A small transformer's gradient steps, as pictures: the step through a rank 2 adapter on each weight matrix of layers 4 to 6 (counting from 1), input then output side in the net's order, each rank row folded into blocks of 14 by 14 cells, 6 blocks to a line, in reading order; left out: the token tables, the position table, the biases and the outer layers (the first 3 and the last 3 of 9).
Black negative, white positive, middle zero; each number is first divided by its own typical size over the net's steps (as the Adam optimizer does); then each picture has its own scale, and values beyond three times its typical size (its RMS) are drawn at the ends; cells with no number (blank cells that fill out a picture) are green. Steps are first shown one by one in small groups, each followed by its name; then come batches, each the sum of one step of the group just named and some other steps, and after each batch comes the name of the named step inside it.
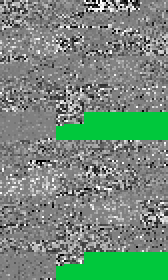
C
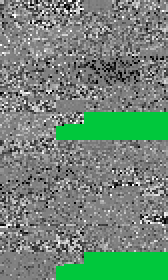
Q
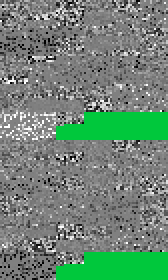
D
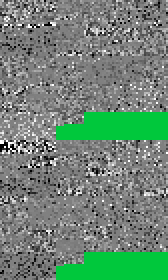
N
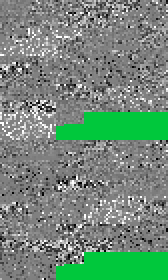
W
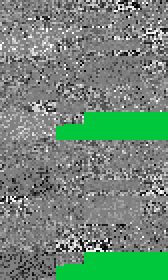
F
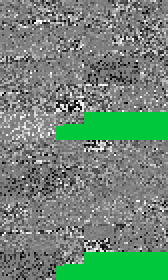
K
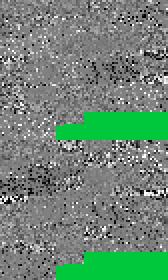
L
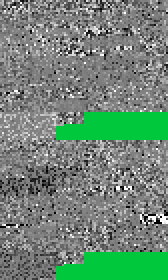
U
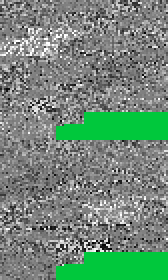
W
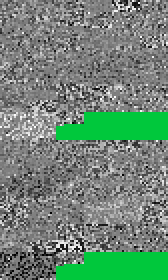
D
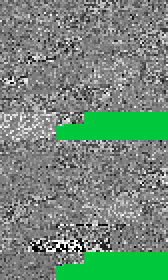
D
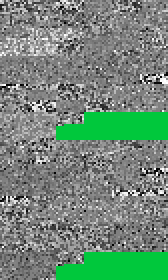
Q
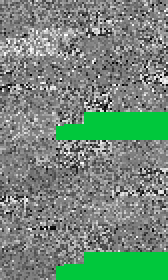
U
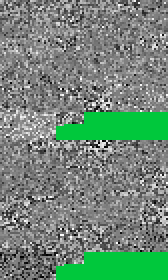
D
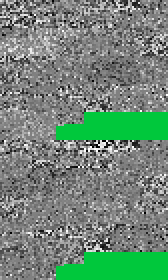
K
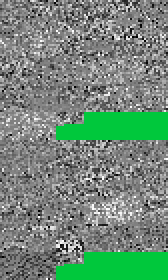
C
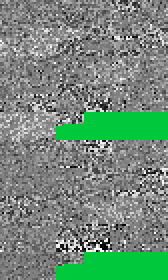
F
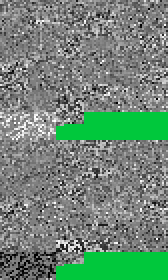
K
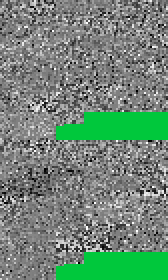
L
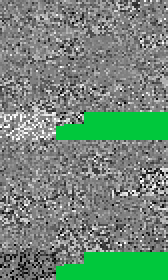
D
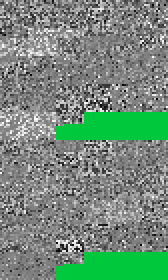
C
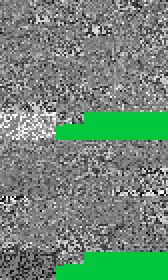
D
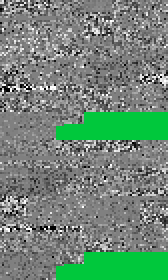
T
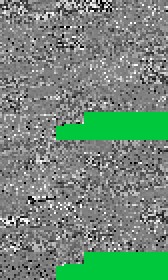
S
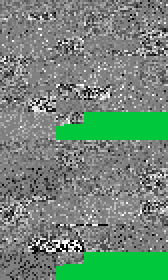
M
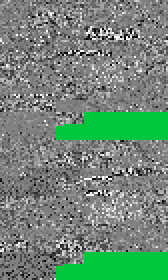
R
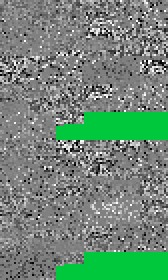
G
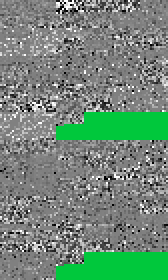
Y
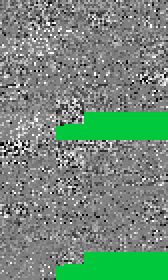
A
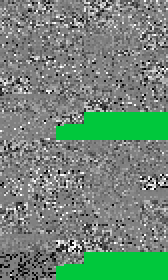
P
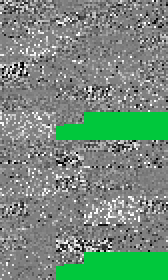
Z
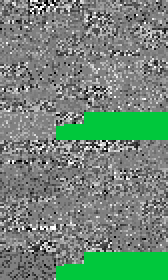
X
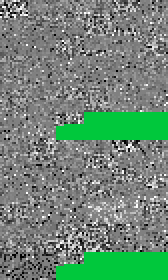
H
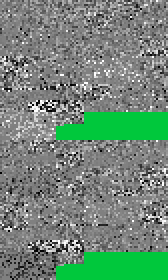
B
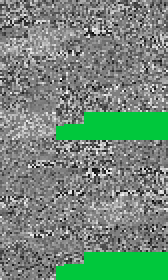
G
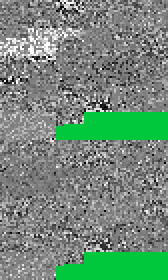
Y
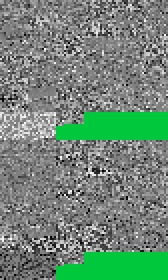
G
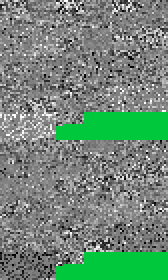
Y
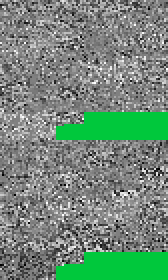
P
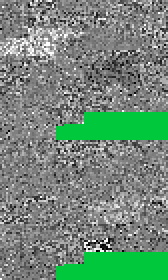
H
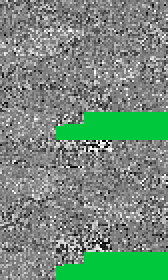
A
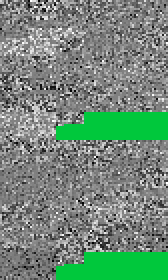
B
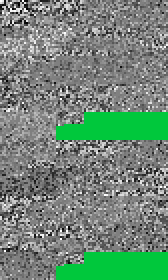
T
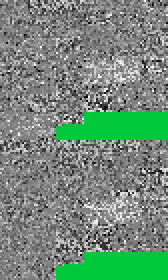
G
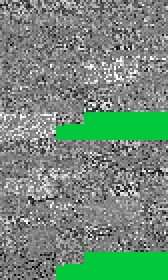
S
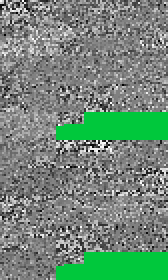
T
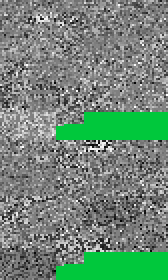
B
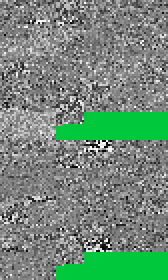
Z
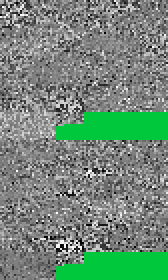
H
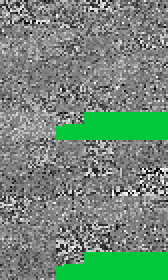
P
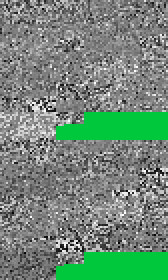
M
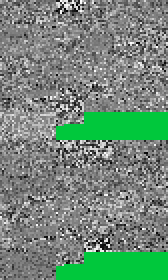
G
